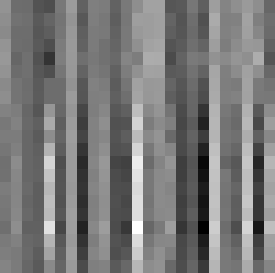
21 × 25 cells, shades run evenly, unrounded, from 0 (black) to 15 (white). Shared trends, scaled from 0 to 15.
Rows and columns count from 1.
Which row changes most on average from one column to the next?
18
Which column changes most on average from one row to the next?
5
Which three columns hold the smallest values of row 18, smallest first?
19, 24, 8
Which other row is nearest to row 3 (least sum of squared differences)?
2
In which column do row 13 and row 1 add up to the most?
13
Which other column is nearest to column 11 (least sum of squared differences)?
17
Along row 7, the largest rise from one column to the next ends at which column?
20
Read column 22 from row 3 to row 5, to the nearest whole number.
8 8 9
